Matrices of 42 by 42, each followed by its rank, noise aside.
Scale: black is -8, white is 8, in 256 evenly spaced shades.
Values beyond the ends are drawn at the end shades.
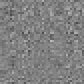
six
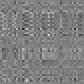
three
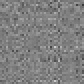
four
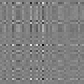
one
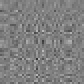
three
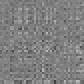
four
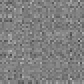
six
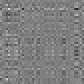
three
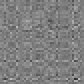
three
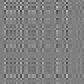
one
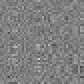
six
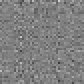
six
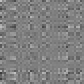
two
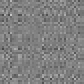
three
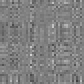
three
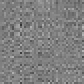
four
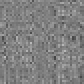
six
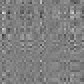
three
